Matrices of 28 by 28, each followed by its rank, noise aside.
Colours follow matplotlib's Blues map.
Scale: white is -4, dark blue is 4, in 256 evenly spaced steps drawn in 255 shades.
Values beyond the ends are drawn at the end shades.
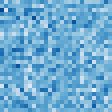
six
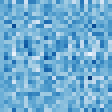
four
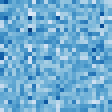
six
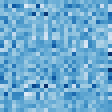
four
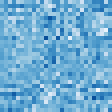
six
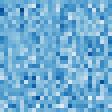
six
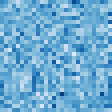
six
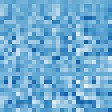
four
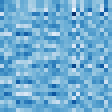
two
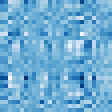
two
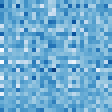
four
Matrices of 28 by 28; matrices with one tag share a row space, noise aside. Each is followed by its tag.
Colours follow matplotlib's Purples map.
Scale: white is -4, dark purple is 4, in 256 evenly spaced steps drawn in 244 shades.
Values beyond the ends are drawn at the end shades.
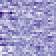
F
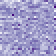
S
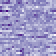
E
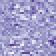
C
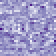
S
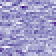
E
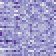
S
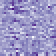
C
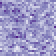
S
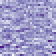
E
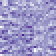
F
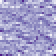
E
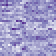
E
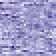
E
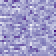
S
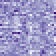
S
